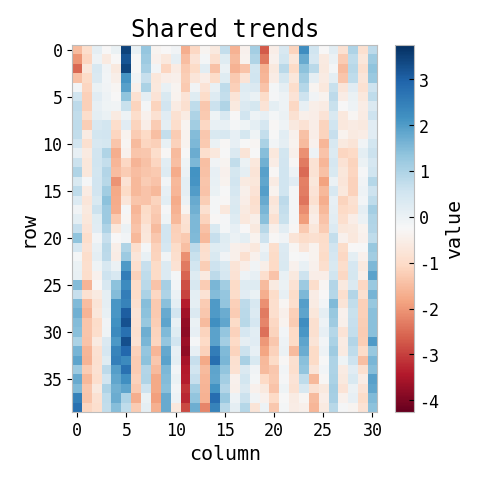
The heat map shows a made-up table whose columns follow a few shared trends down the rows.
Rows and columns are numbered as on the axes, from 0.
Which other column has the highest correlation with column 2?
11
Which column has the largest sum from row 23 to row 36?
5
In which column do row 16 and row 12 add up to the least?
23
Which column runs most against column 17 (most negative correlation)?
21
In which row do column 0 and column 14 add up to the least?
2
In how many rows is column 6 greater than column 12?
4
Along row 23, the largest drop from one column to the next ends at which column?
6
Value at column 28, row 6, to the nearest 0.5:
0
